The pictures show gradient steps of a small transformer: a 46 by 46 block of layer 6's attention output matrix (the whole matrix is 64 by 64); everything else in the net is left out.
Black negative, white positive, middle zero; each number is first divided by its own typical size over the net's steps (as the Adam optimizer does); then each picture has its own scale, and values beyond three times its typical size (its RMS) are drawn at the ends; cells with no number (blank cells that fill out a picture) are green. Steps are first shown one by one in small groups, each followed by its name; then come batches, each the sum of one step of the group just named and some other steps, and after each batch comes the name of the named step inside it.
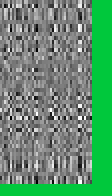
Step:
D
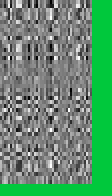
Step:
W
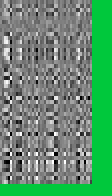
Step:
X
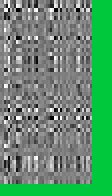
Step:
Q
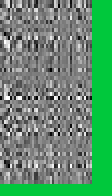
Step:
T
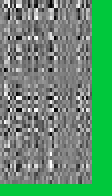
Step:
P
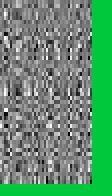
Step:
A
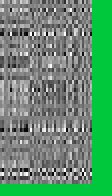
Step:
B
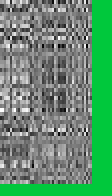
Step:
T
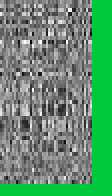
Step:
B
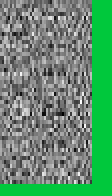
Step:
P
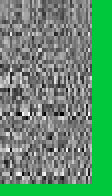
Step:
X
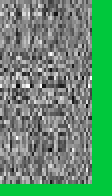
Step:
P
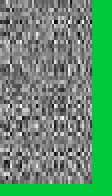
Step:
T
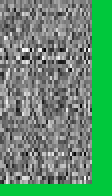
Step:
A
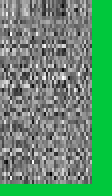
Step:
X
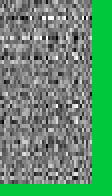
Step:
W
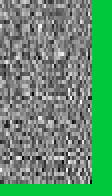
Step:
A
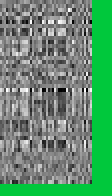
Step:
B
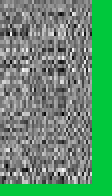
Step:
B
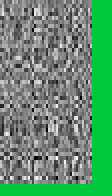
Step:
X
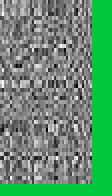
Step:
X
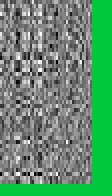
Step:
W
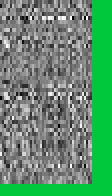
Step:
T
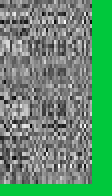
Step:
T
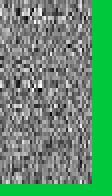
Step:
D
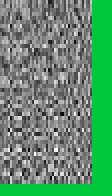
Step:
W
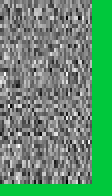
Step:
P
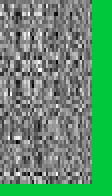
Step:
A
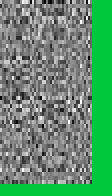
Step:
P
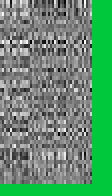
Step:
T
